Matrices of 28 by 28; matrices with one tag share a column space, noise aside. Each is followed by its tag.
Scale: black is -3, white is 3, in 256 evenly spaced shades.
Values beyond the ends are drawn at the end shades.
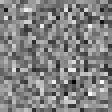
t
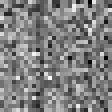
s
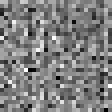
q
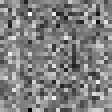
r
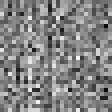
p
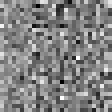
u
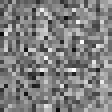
q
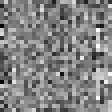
u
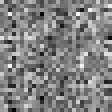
r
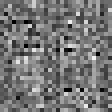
p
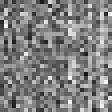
r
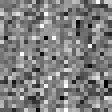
r
